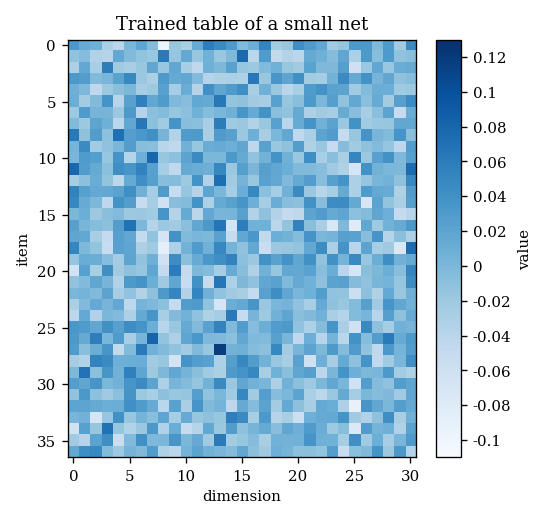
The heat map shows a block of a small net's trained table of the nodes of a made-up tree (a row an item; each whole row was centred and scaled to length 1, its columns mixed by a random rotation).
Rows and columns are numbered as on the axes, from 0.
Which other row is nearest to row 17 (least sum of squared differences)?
14
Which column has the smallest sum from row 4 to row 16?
9
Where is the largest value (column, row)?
13, 27
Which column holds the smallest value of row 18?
8
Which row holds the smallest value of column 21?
28
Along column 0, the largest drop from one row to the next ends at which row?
12
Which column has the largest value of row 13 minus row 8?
20
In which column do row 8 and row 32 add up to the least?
25
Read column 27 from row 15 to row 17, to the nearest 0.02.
0.02 -0.02 0.04
